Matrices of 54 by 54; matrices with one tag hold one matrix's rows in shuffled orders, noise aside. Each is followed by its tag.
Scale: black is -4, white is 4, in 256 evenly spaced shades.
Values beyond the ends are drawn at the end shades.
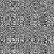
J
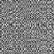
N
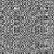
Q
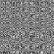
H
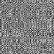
N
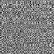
N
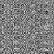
Q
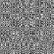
H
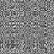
J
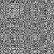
J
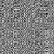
Q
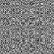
H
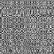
N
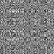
J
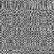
N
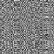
Q
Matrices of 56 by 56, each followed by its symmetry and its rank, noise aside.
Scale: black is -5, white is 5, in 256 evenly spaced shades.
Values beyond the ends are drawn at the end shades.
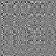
no symmetry, rank four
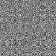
antisymmetric, rank six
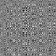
no symmetry, rank four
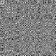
symmetric, rank six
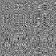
antisymmetric, rank six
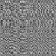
antisymmetric, rank four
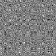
no symmetry, rank six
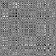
symmetric, rank three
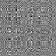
no symmetry, rank four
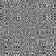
antisymmetric, rank six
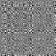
symmetric, rank three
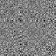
symmetric, rank six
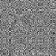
antisymmetric, rank six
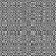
no symmetry, rank three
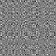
antisymmetric, rank four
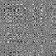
no symmetry, rank four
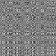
no symmetry, rank three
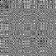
symmetric, rank four
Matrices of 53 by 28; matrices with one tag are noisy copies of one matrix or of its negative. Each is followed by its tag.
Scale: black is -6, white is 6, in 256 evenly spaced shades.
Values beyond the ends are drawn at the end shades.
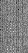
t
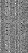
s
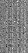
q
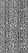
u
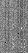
u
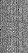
t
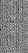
t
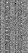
s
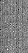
t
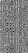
t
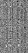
q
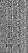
q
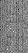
t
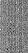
t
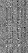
q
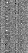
s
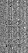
q
